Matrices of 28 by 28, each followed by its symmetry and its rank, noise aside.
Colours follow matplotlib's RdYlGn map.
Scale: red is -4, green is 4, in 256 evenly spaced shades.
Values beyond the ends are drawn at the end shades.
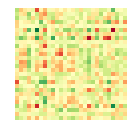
no symmetry, rank four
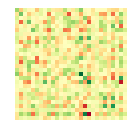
symmetric, rank four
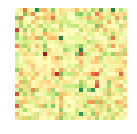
antisymmetric, rank eight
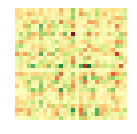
no symmetry, rank four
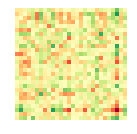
symmetric, rank four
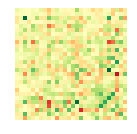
symmetric, rank six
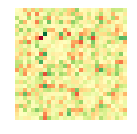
antisymmetric, rank six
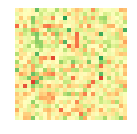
no symmetry, rank six
